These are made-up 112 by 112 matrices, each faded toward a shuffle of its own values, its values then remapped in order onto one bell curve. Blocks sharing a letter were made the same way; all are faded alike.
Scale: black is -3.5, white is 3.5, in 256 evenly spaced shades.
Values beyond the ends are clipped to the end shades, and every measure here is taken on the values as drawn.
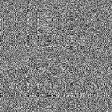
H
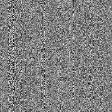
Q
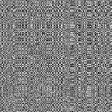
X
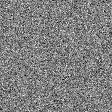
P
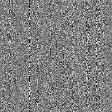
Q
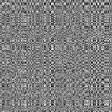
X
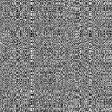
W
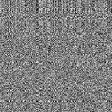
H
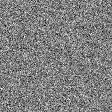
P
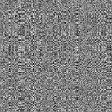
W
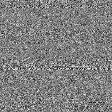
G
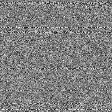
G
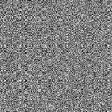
H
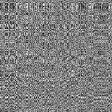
W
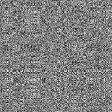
H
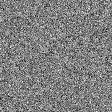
P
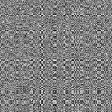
X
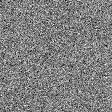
P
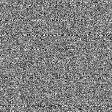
G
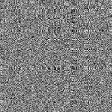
H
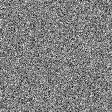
P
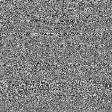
G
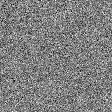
P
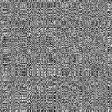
W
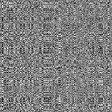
W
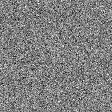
P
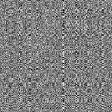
W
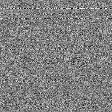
G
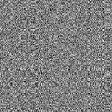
H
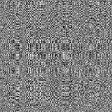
W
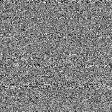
G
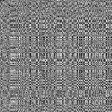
X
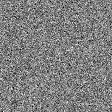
P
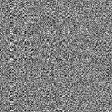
H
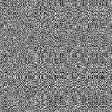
W
